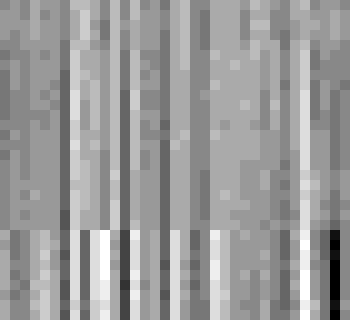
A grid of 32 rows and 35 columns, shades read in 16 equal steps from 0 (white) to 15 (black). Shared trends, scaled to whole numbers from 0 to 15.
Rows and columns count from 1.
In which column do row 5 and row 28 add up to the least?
31
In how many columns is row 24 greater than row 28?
7
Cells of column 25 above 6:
4
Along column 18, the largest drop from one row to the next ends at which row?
24
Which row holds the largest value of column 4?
12
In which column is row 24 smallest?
11
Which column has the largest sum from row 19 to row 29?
34
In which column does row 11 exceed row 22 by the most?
32
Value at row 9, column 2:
6
